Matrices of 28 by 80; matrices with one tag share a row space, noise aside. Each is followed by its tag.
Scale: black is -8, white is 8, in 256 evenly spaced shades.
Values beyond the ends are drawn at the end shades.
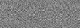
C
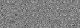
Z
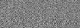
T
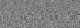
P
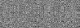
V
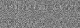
C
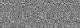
V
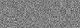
Z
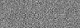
T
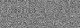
C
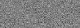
V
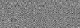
C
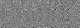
P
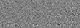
Z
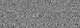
Z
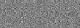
P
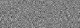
C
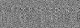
P
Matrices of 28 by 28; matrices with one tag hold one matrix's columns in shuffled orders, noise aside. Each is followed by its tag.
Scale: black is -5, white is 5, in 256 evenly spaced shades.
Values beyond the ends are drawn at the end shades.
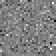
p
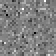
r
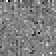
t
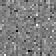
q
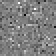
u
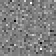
p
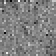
t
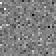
u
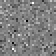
p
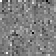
t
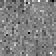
t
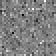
r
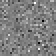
p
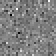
r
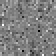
q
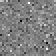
p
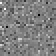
u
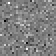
p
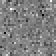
r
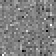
q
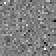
p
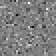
u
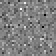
u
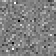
p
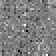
q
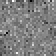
t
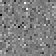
u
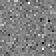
p
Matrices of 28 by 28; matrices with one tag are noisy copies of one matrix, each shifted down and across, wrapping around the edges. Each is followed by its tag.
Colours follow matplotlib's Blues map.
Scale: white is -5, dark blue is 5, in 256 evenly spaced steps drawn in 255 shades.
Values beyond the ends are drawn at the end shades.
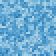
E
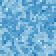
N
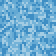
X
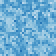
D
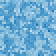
D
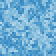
N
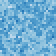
N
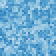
E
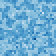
E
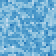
X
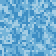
D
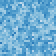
N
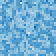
X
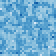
D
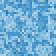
D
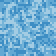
N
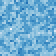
E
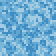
D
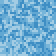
X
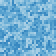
E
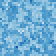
D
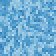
X
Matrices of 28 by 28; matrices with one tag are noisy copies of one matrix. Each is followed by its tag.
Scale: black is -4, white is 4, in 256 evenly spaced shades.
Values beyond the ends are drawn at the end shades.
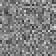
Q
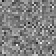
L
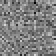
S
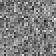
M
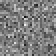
M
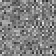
L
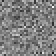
L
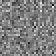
L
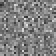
M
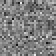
S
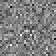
Q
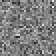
L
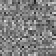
S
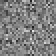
Q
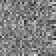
S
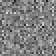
L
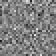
Q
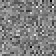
L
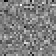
Q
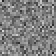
L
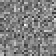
M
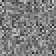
L
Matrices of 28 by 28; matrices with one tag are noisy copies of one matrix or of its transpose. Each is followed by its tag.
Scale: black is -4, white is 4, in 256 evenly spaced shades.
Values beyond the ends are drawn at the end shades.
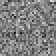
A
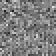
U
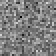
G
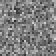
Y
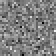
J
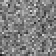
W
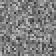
A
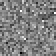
J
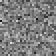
J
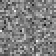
G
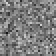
U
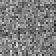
G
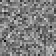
U
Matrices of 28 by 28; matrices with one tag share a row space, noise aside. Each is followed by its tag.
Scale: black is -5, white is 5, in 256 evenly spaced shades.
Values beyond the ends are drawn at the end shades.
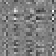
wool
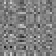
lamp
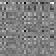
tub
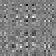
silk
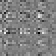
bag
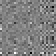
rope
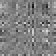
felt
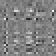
wool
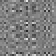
silk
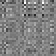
tub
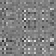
tub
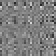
rope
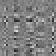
wool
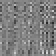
rope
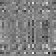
felt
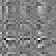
bag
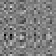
lamp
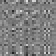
silk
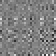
rope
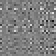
rope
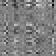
wool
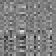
lamp
